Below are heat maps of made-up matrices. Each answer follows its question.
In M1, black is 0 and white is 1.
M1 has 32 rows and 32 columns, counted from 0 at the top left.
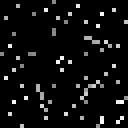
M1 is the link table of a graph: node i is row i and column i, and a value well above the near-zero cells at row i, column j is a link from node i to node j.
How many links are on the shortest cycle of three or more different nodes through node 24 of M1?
6
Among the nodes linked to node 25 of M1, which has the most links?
node 21
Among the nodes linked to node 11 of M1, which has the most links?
node 29
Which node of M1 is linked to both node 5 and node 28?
node 16
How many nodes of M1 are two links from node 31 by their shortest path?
5
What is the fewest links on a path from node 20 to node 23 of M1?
3
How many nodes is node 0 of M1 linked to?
1
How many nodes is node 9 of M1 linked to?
2
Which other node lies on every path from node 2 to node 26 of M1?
node 10
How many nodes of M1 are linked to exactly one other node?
6
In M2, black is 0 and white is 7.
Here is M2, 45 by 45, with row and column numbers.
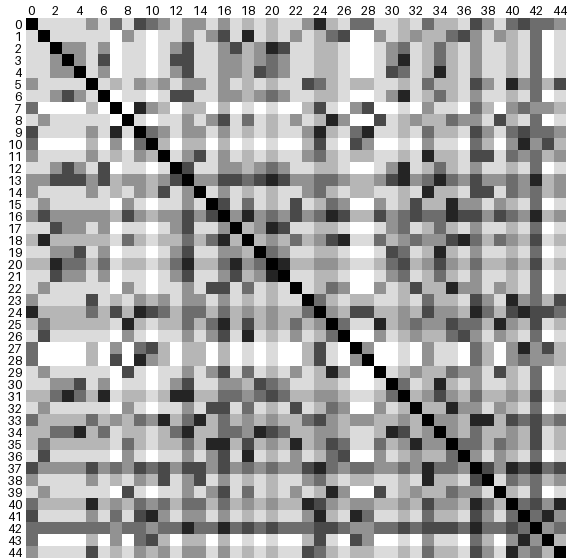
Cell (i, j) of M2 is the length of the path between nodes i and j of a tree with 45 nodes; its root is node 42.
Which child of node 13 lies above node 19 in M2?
34
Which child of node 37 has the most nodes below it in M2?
24
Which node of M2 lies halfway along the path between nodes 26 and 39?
16
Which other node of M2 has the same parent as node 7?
28
